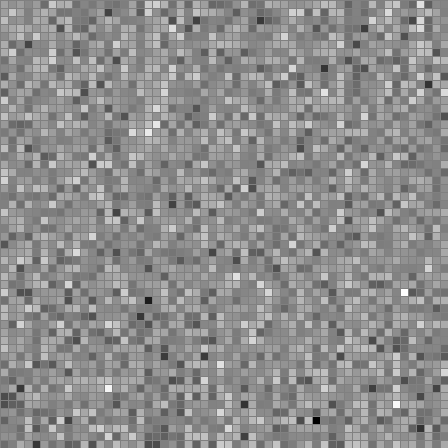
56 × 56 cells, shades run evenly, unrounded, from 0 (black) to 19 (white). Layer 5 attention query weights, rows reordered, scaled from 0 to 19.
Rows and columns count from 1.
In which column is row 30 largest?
12
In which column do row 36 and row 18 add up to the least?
41
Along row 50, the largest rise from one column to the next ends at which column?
24
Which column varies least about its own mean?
34
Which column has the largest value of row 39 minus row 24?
10
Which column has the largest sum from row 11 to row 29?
43
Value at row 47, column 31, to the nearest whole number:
12
